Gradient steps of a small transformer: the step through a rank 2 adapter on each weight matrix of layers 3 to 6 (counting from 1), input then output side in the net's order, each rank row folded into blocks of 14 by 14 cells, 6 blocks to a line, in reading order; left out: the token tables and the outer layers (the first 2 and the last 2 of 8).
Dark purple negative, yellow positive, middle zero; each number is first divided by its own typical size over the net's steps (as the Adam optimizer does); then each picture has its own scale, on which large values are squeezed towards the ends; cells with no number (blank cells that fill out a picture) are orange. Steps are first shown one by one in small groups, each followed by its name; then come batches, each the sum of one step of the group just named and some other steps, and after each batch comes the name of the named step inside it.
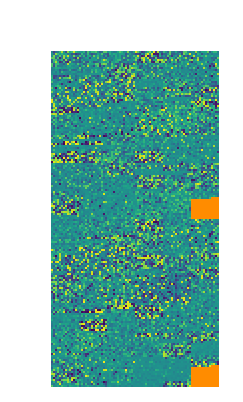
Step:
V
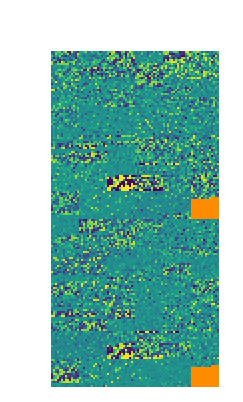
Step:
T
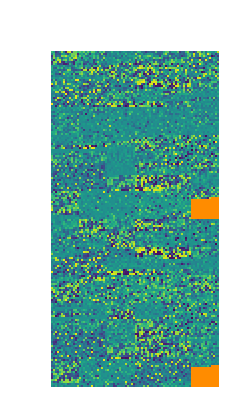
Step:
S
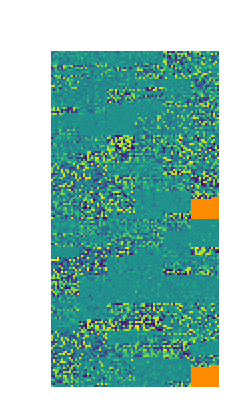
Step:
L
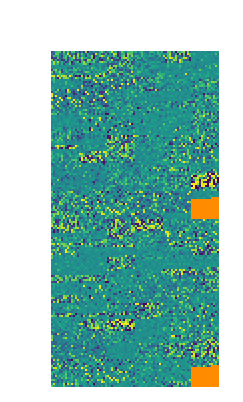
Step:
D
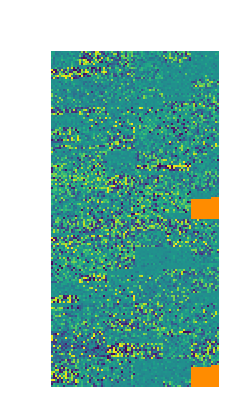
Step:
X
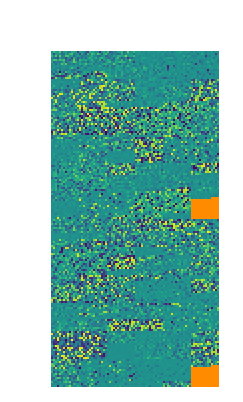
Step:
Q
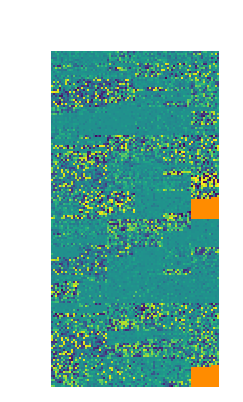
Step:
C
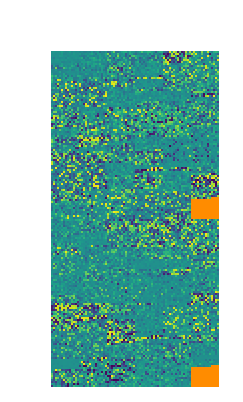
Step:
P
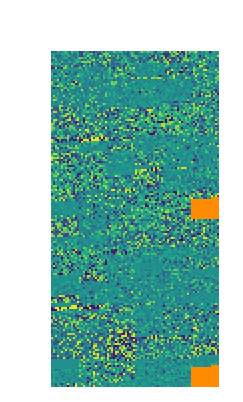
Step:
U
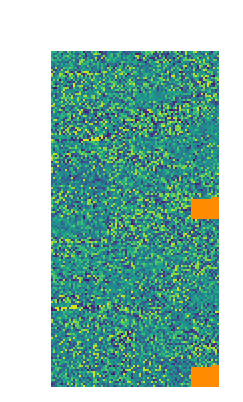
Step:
U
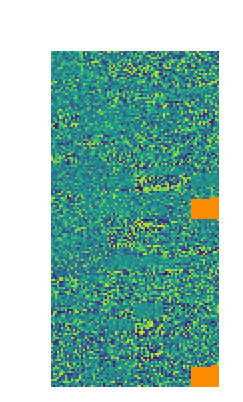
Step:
S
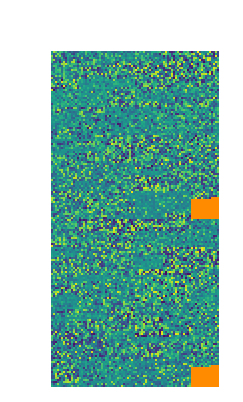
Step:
L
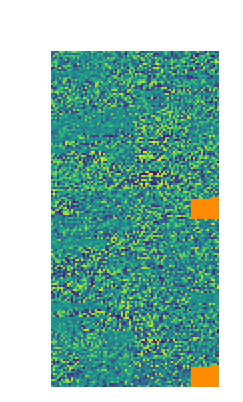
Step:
V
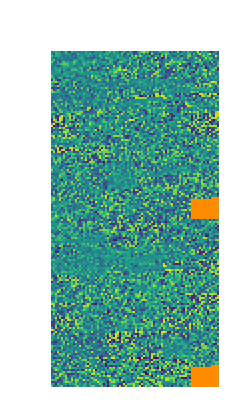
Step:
C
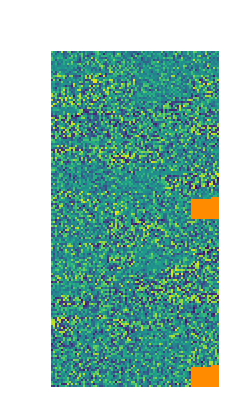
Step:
D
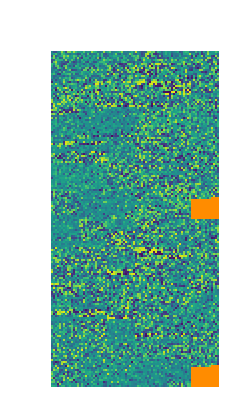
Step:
V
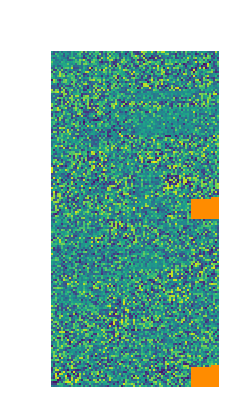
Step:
C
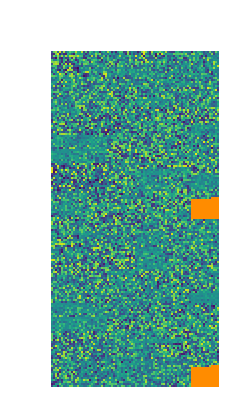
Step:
Q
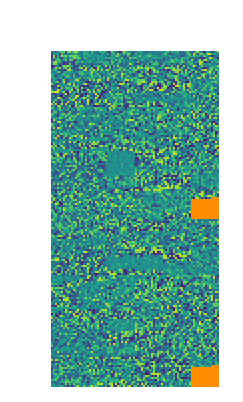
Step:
S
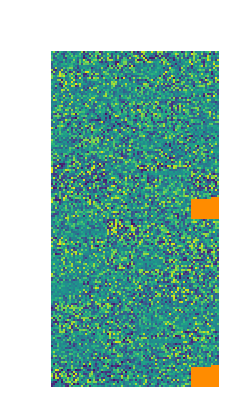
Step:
P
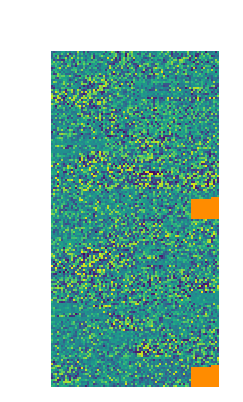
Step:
D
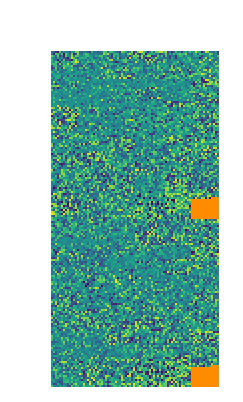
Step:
L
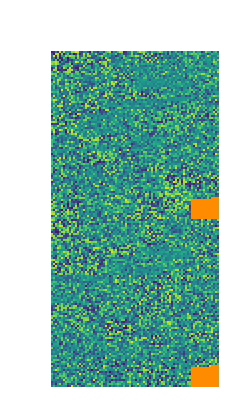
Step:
P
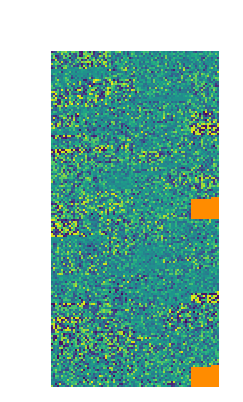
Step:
C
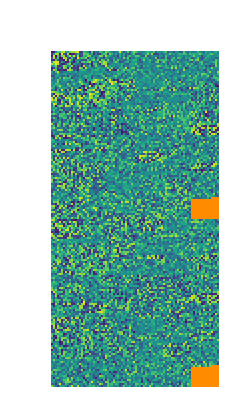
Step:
V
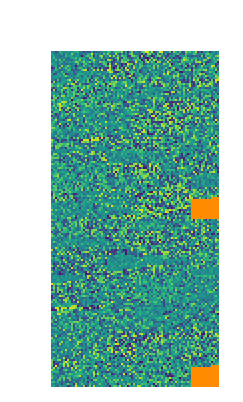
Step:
U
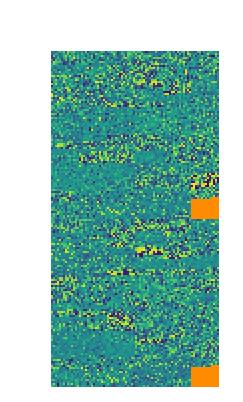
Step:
D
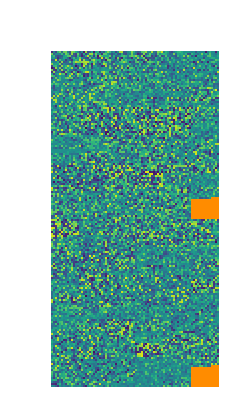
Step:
Q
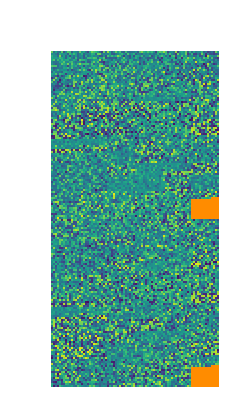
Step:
Q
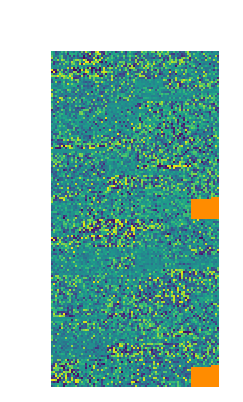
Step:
X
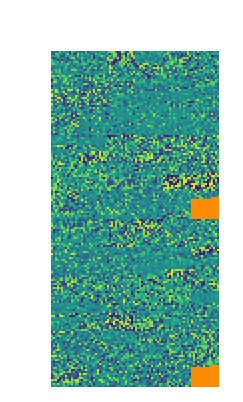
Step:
D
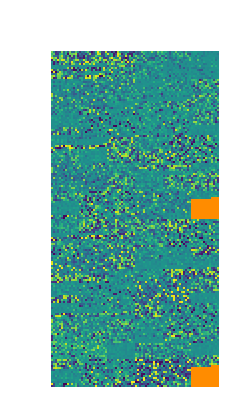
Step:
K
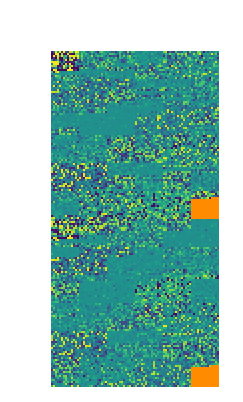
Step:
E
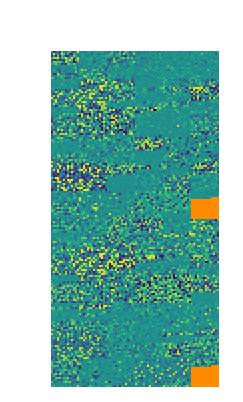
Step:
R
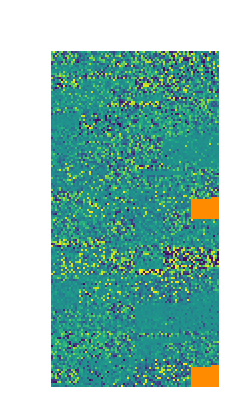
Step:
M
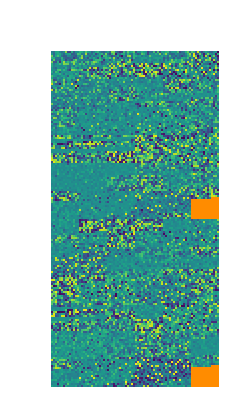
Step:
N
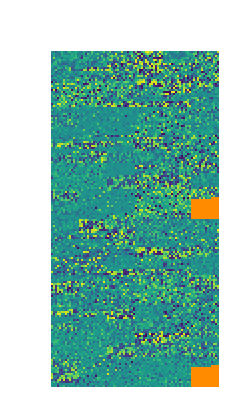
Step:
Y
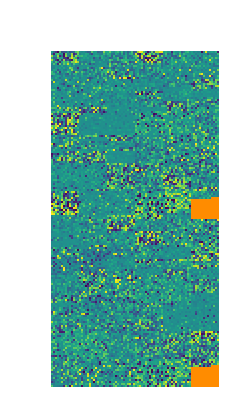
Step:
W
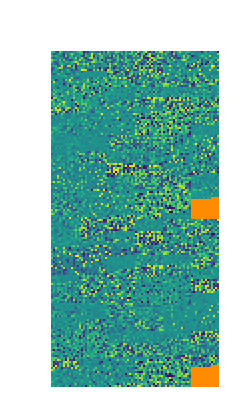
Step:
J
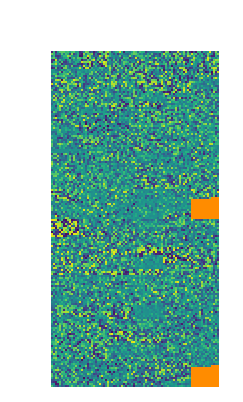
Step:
M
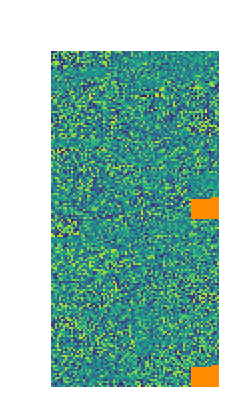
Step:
R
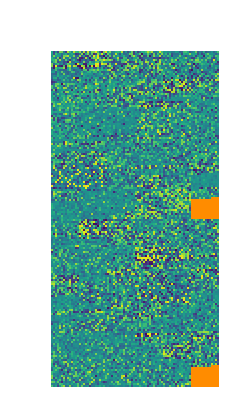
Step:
Y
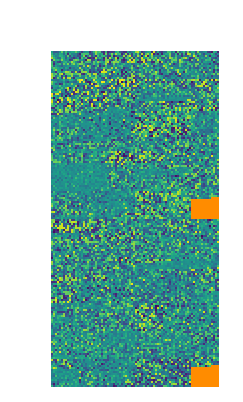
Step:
N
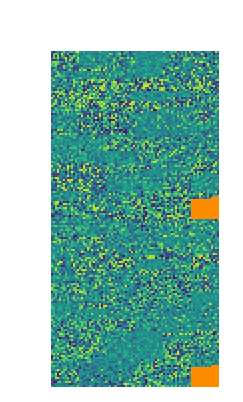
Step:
R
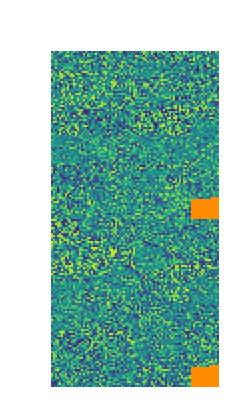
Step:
M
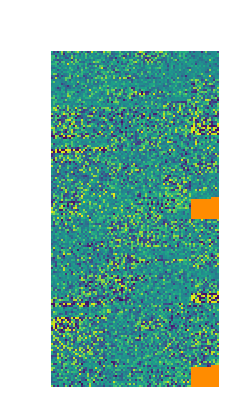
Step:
W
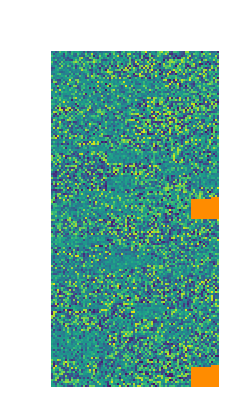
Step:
J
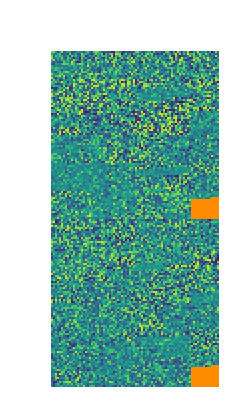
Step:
M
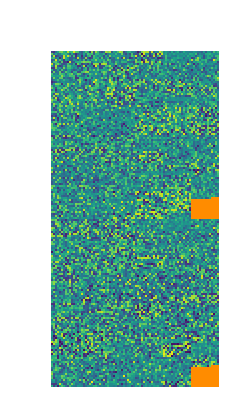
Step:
Y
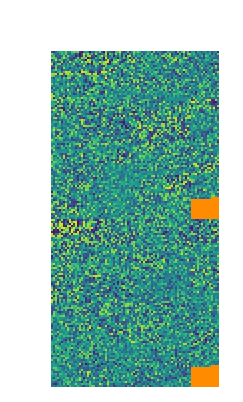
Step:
N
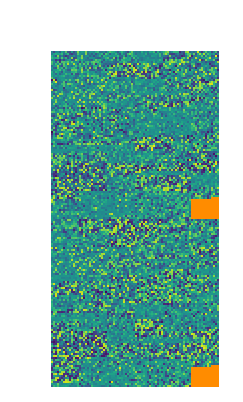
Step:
R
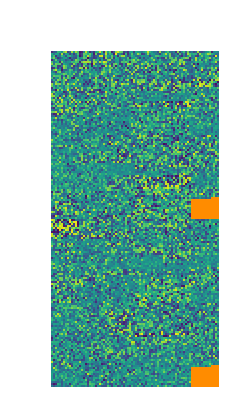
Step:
Y
